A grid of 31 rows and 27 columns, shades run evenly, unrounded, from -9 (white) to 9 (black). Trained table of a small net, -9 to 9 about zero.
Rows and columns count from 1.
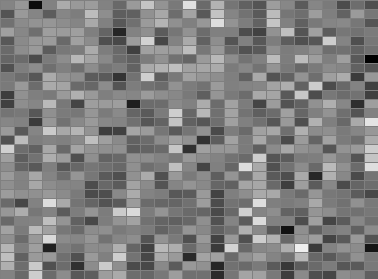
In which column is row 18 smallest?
19
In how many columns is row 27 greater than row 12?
14
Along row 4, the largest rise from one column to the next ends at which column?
22
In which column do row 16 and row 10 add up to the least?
2
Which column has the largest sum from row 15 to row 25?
16
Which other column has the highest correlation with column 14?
11
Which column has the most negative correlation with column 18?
5
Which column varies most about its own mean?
27
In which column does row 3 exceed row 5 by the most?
24
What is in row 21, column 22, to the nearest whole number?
-2
